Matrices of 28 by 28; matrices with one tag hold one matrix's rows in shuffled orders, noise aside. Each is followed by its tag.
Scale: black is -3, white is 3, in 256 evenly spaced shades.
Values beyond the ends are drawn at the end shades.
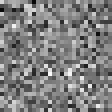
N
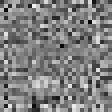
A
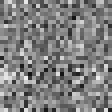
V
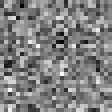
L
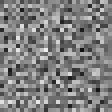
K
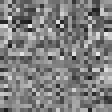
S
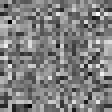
S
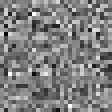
A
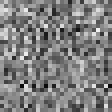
V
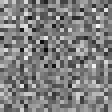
V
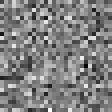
N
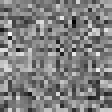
S
